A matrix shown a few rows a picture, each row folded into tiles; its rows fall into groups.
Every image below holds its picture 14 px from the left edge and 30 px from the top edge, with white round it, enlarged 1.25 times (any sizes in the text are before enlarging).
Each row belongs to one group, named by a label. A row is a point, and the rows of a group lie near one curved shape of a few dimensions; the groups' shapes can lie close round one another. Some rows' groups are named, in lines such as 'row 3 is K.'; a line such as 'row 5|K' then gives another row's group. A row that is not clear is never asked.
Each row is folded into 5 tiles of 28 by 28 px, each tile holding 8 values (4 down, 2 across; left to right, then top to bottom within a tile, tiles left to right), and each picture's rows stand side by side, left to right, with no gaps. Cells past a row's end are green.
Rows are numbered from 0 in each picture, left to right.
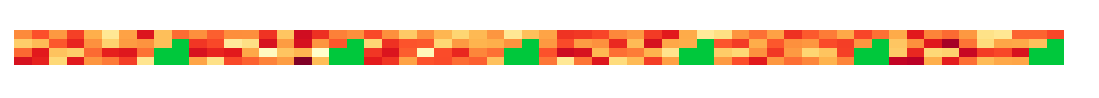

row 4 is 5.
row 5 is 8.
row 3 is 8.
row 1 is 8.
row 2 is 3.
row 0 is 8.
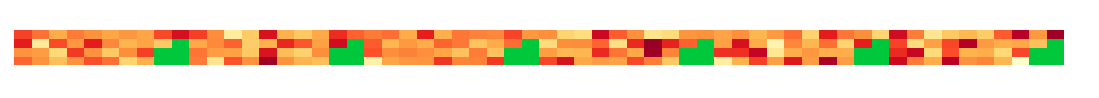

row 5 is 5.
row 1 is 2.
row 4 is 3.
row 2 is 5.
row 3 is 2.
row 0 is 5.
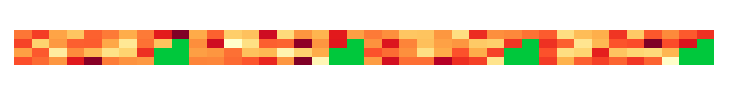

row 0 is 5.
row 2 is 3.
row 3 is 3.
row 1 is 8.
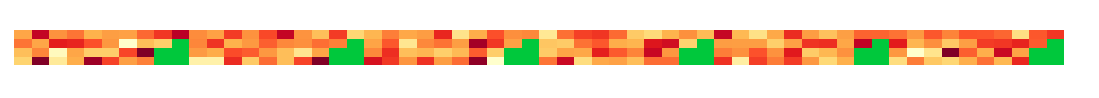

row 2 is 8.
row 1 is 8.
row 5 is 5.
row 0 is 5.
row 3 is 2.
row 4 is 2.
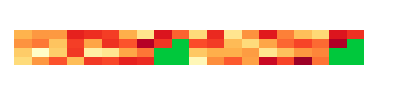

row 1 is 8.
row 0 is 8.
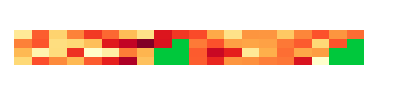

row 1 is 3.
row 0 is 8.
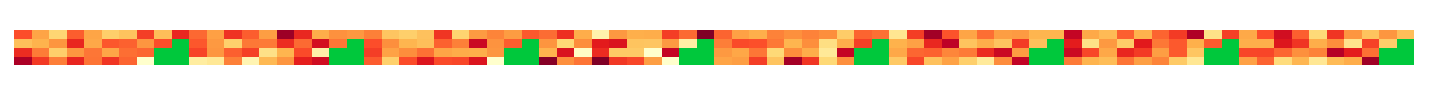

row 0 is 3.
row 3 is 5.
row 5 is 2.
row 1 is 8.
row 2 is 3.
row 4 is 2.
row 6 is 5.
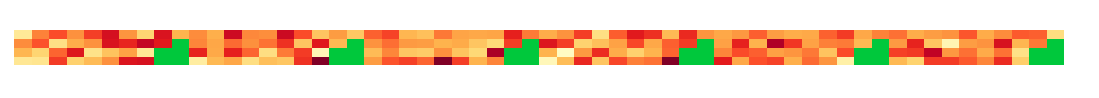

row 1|8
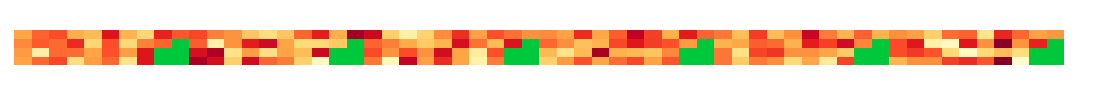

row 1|5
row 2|2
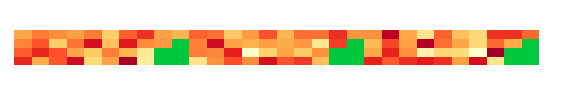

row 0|8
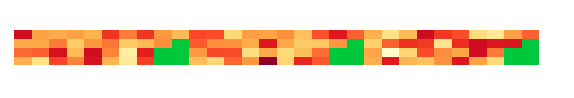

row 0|2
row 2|2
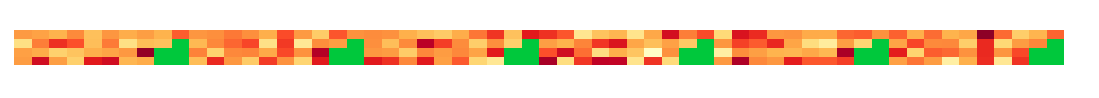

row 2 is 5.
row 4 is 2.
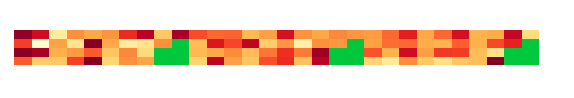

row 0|5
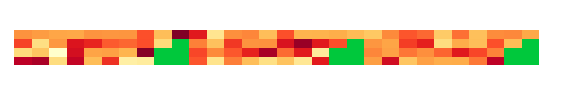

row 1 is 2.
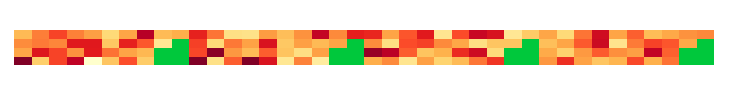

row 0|8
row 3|2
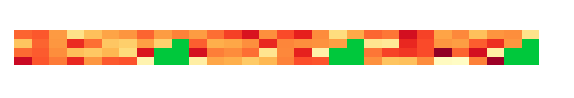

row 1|8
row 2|2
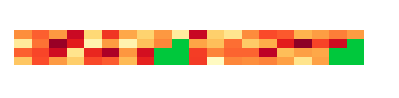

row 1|2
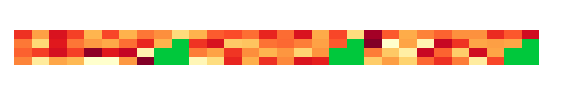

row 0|2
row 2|5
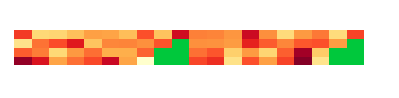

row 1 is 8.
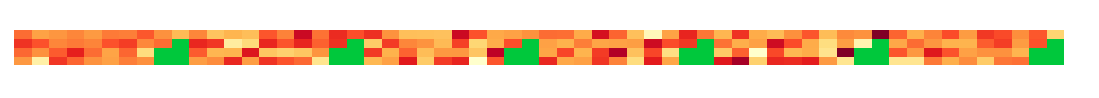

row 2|2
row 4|5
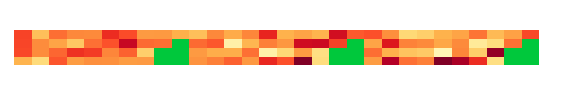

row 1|8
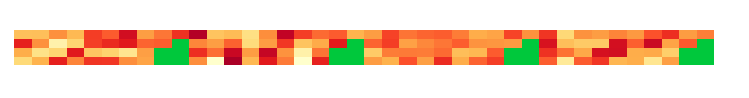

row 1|2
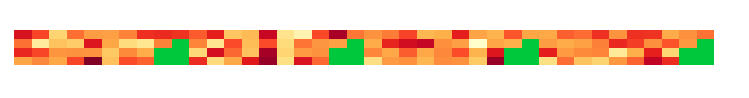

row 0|5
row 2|2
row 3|8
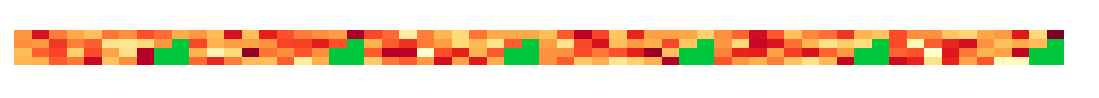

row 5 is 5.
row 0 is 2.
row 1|5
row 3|2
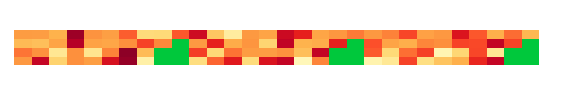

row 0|8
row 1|2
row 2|8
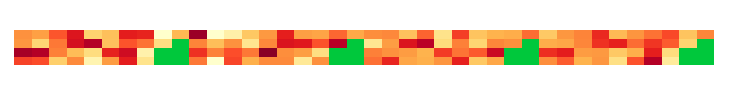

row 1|2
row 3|8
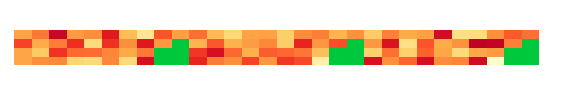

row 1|3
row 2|8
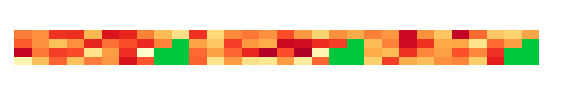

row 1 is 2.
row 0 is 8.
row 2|2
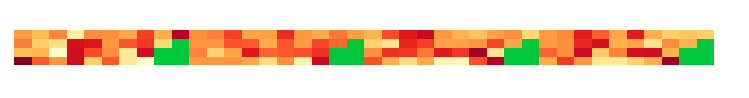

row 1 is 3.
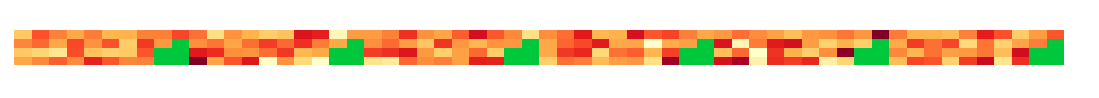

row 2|8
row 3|2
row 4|5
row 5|2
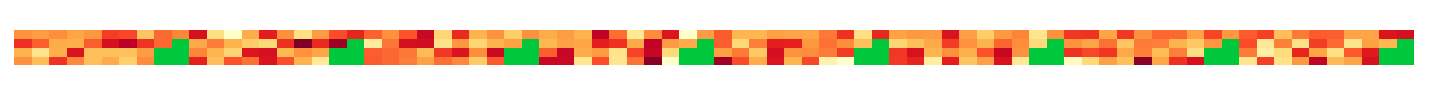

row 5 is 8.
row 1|2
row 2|3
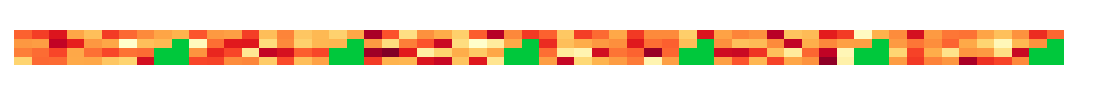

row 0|2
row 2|5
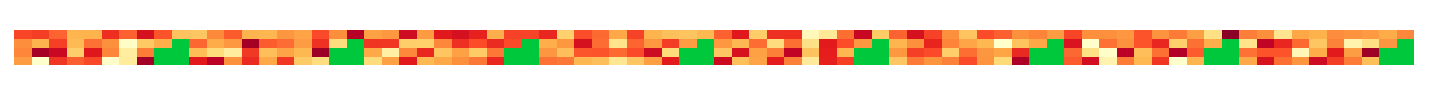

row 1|5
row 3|2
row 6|5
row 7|3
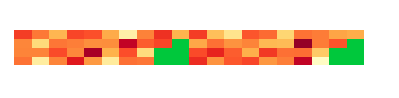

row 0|2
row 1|3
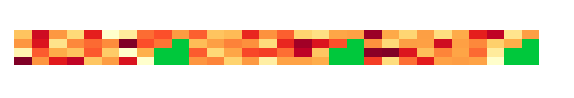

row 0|8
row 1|2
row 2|5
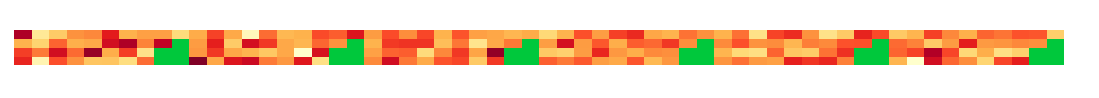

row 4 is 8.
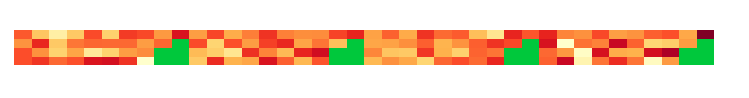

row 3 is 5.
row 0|3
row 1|5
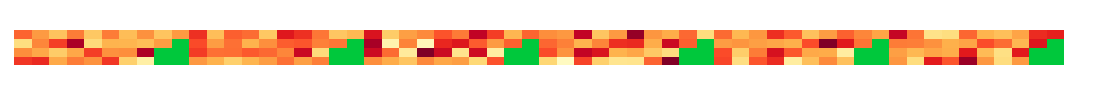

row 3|8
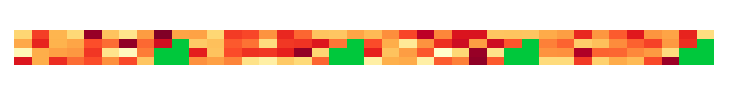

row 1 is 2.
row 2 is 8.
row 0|8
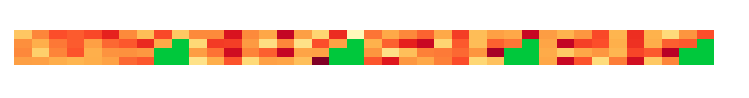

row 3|2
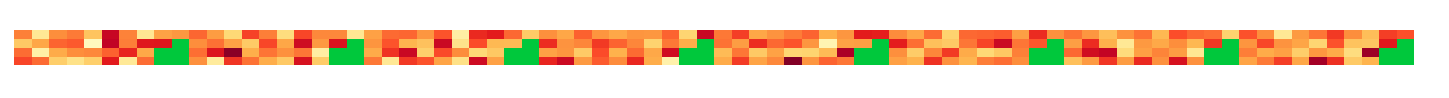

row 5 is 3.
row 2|8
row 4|5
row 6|3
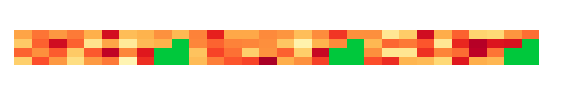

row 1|2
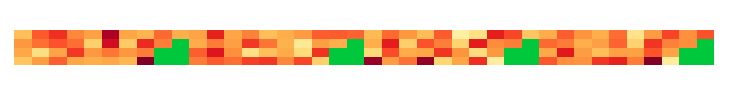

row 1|5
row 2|8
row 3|8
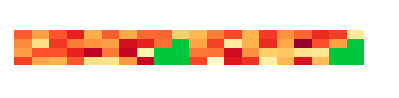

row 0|2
